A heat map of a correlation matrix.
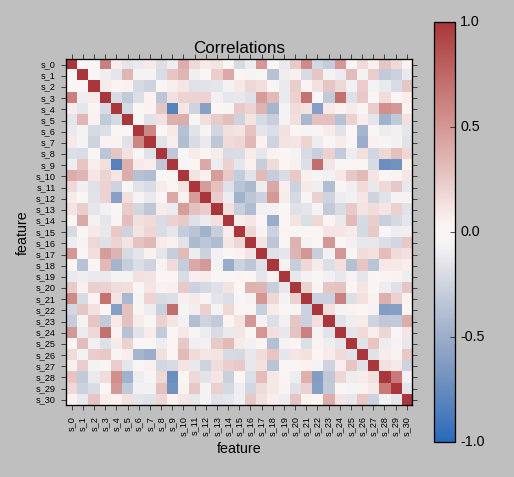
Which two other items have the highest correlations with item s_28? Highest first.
s_29, s_4
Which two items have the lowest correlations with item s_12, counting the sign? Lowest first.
s_4, s_15
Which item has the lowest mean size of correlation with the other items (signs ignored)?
s_19
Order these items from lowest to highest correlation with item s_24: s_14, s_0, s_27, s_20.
s_14, s_27, s_20, s_0
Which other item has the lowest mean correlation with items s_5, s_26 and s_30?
s_7
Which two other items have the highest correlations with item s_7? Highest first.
s_6, s_16
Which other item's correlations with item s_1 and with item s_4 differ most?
s_9
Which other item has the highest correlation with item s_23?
s_16
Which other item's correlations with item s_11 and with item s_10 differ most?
s_18
